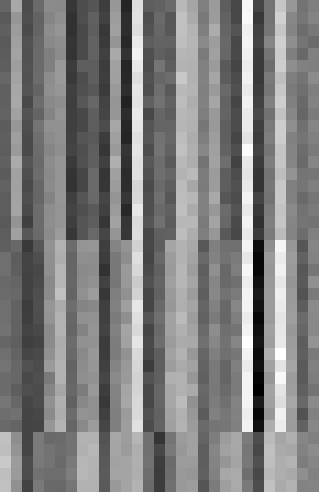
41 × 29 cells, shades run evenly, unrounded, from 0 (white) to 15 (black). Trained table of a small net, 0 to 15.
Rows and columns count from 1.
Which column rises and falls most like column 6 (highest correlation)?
26
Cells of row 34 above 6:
20
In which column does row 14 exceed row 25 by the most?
12
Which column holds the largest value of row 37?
15
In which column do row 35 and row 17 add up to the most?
24
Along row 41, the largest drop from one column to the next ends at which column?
25
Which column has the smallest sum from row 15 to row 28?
23
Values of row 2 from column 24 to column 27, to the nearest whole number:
12 8 3 7
